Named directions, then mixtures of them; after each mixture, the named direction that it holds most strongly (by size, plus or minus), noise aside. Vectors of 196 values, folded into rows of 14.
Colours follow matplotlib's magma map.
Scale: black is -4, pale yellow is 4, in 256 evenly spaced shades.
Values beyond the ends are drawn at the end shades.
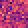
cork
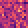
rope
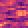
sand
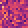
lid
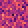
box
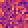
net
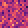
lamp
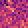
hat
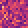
lid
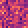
lid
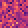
lamp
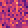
lamp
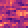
sand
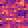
sand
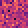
lamp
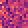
lid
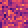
lid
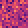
cork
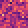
cork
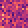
box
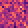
rope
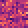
net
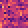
sand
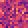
net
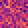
hat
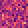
box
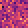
cork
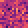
net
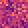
hat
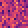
lamp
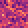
hat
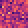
cork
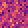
lamp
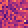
lid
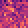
hat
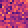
cork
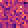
rope
